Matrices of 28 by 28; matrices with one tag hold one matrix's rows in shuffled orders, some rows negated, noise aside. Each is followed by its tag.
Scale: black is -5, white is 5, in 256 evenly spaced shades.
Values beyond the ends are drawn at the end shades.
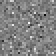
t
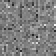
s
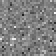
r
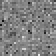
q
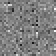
s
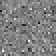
q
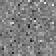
t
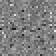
r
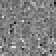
r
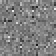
s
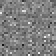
q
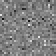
q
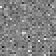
q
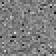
r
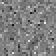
t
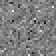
t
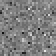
q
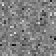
r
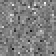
t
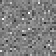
q
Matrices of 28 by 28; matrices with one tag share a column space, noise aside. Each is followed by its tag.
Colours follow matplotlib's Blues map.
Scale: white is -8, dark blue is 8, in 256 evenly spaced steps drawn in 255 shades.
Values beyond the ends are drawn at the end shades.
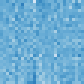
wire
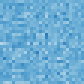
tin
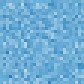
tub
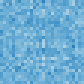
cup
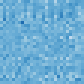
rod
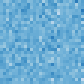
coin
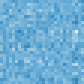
coin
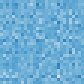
tub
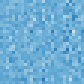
coin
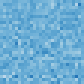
tub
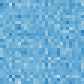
tub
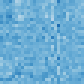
rod
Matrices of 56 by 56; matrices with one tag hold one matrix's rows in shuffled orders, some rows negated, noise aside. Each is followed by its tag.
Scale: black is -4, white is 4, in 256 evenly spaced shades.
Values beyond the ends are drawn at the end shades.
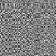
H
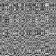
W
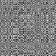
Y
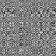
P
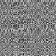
Y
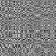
H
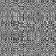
Y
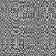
Y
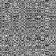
W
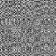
H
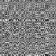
W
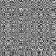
P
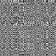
Y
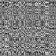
W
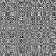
P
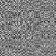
H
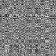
W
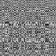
W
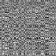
W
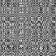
P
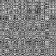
W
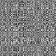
Y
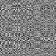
H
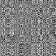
P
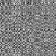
H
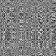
P
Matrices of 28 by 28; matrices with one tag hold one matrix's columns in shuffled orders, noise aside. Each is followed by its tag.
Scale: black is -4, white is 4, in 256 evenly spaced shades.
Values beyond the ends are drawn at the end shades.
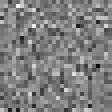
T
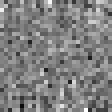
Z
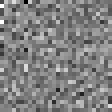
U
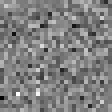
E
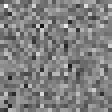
T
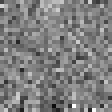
Z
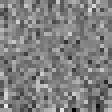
Z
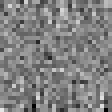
Z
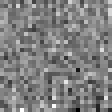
Z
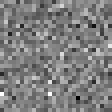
E
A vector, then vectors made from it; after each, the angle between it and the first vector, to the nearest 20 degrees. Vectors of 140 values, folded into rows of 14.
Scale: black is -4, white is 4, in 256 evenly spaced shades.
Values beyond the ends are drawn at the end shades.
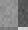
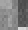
20 degrees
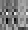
120 degrees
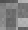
120 degrees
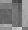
100 degrees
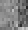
40 degrees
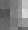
140 degrees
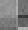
40 degrees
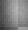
100 degrees
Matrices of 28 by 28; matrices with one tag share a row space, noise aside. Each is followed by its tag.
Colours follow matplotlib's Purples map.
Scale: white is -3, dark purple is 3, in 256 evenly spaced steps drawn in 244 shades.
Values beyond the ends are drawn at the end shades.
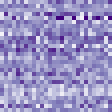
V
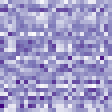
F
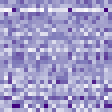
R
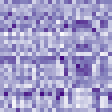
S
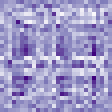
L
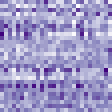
V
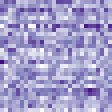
F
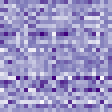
F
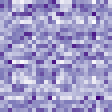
L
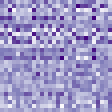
S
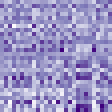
S
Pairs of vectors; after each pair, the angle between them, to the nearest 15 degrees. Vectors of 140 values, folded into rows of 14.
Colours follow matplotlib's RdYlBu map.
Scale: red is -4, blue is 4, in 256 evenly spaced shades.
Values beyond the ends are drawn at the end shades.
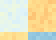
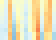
75 degrees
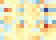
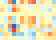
90 degrees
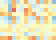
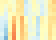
105 degrees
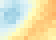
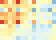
135 degrees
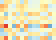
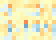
105 degrees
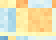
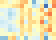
45 degrees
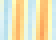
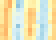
165 degrees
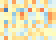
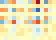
105 degrees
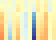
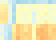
75 degrees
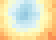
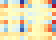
75 degrees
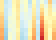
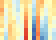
120 degrees
